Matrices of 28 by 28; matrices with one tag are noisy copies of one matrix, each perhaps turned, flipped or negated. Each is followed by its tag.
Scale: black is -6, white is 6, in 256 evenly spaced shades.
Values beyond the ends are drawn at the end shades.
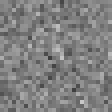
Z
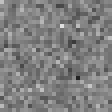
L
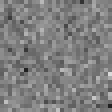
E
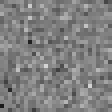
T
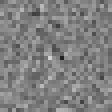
Z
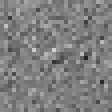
Z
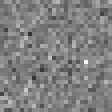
L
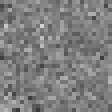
E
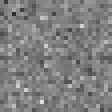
T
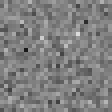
L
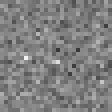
Z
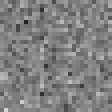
T
